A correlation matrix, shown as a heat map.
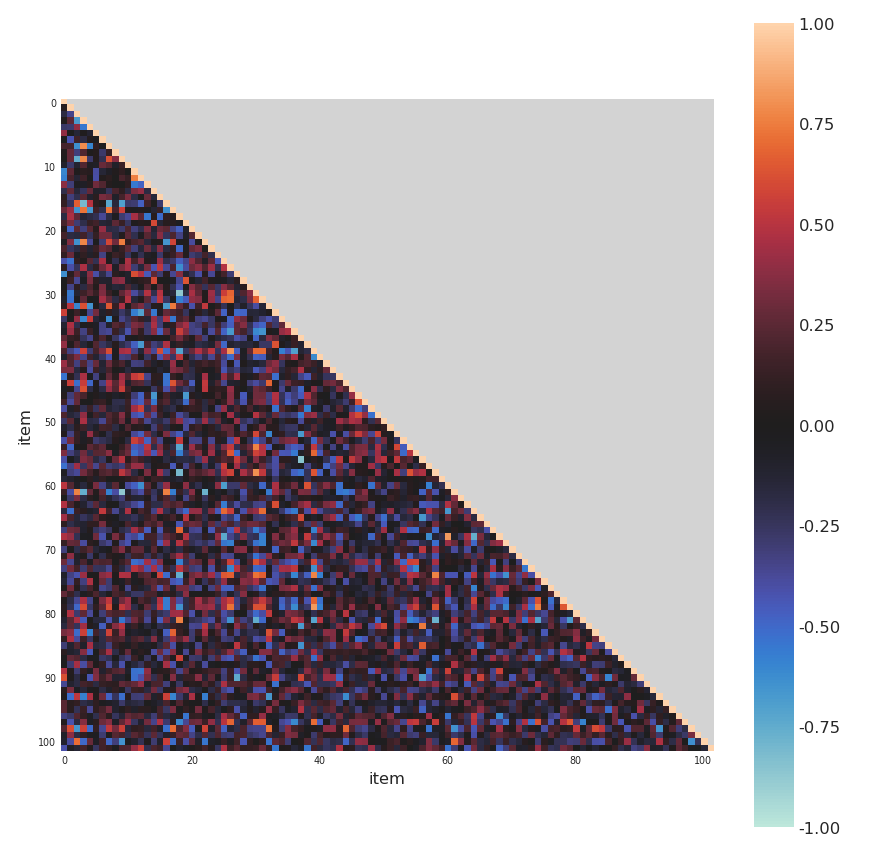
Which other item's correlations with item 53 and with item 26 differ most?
39
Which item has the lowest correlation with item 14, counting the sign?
46
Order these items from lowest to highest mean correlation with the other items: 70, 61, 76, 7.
61, 76, 70, 7
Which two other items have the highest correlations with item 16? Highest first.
61, 2
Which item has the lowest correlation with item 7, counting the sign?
16
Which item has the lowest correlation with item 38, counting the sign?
12
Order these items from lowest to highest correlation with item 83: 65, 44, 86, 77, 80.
77, 65, 86, 80, 44
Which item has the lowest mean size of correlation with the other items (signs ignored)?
59
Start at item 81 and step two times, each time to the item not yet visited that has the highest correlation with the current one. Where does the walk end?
67
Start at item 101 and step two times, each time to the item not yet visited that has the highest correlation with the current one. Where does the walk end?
11
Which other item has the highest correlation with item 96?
64
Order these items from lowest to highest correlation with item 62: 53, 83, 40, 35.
35, 83, 53, 40
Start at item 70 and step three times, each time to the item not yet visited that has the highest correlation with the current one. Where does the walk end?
50
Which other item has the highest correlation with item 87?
18
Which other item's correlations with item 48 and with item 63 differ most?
33
